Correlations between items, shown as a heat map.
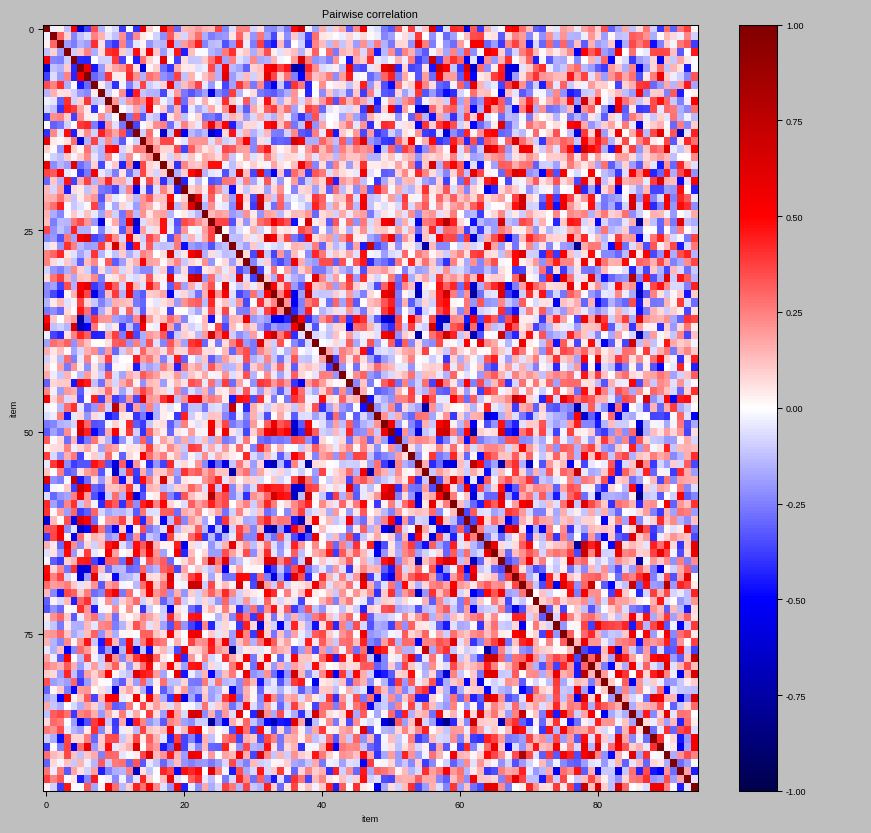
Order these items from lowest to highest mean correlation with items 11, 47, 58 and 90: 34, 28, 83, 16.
16, 83, 28, 34
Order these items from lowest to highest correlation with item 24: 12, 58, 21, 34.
21, 34, 12, 58
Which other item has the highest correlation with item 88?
83
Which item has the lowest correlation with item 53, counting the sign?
63
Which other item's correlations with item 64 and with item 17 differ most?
13
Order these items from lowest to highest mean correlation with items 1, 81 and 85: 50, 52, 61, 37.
50, 37, 61, 52
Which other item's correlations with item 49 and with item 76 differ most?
78
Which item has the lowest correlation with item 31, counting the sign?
74
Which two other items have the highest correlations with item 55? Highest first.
77, 46
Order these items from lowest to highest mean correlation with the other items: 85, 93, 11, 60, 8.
8, 11, 60, 93, 85
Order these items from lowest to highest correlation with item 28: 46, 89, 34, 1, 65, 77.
89, 77, 65, 34, 1, 46
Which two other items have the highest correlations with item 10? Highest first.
47, 27
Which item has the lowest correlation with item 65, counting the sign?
48
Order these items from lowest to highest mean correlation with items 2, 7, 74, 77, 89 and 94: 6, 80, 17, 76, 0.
17, 0, 76, 6, 80
